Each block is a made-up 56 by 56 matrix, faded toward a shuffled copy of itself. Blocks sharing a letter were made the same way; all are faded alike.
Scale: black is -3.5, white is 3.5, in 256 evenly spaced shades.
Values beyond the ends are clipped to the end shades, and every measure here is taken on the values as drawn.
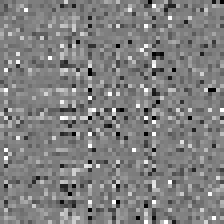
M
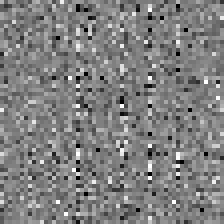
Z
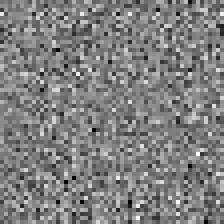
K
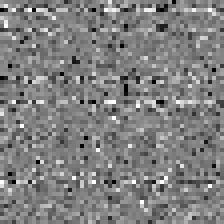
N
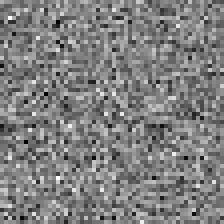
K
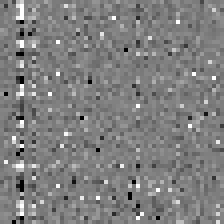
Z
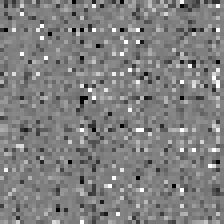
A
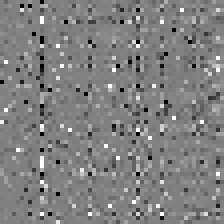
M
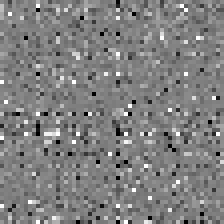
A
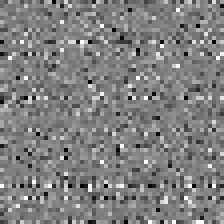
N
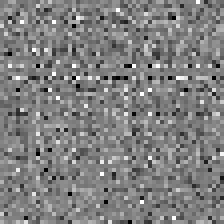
N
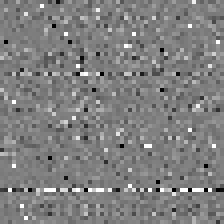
N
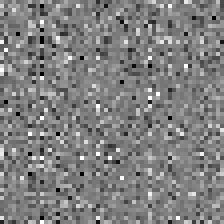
Z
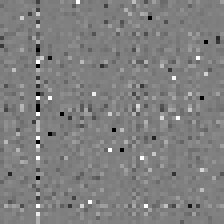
M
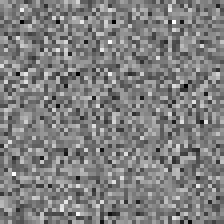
K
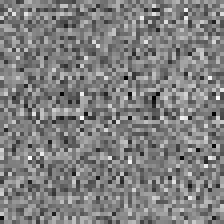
K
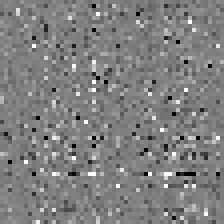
A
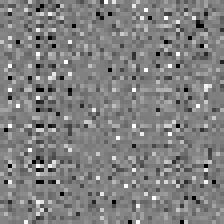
M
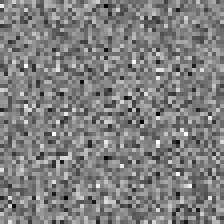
K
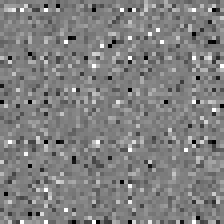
A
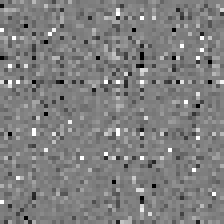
A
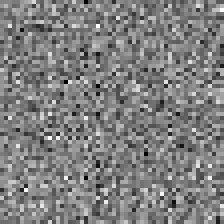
K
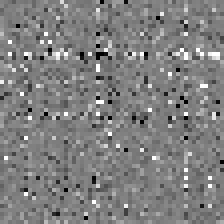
A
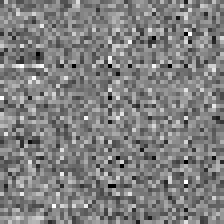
K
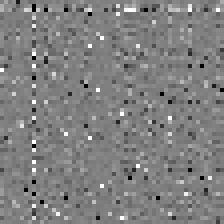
M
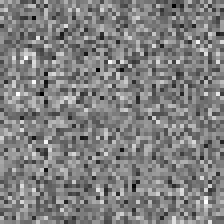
K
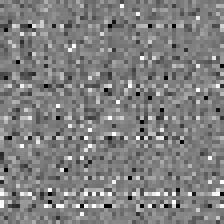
N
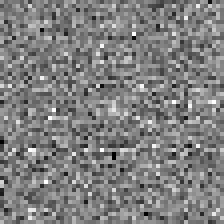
K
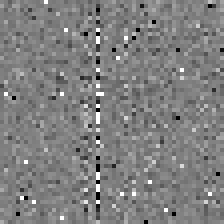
Z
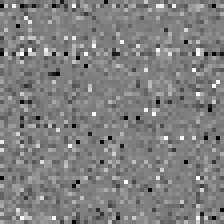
A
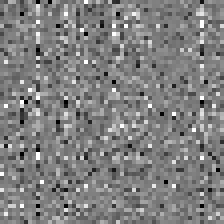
Z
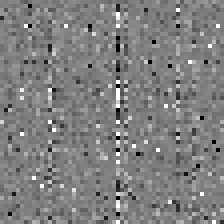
Z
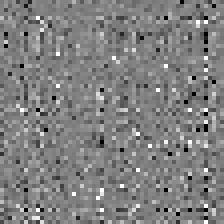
M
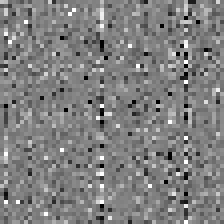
Z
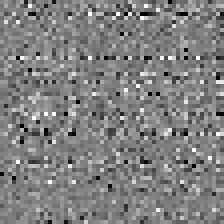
N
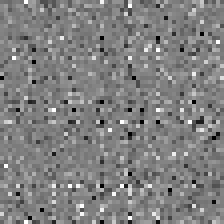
A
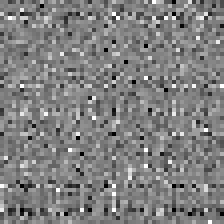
N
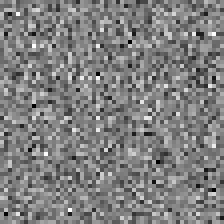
K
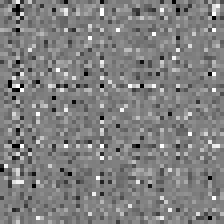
M
